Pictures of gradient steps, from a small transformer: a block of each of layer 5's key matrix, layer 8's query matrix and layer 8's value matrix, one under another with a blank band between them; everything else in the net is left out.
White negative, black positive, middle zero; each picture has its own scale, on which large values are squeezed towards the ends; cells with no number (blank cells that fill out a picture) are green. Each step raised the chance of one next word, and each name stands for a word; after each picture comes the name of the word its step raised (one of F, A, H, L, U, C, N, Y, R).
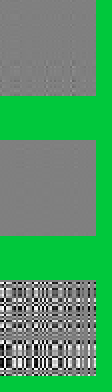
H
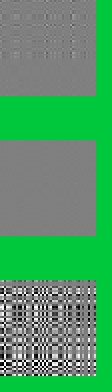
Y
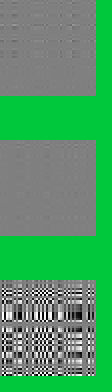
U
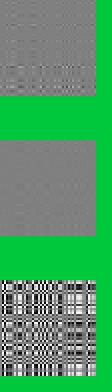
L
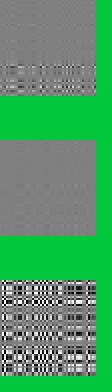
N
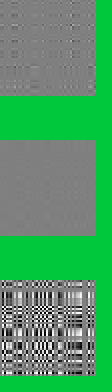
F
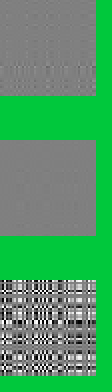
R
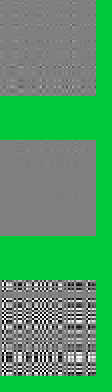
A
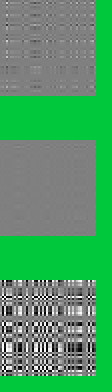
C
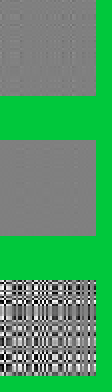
N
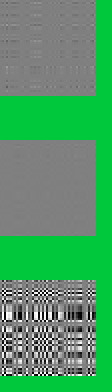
U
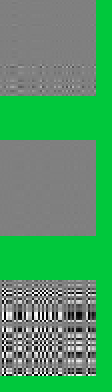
U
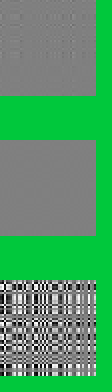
L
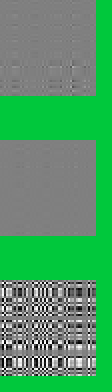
H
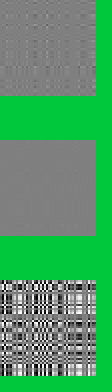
L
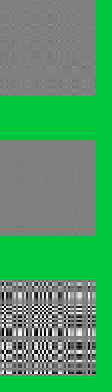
F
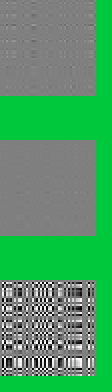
H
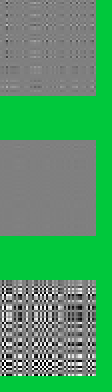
Y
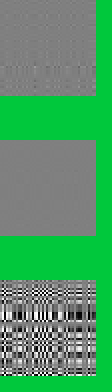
U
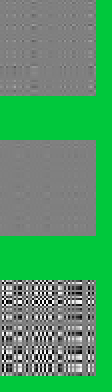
N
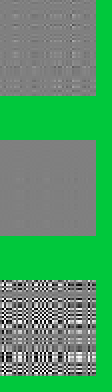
A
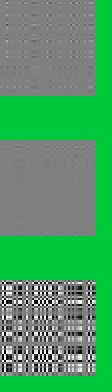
N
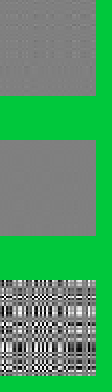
C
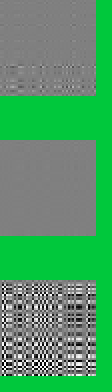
Y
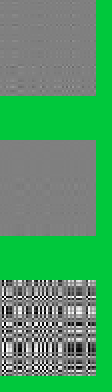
C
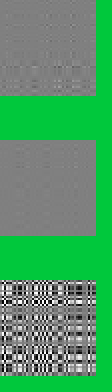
N
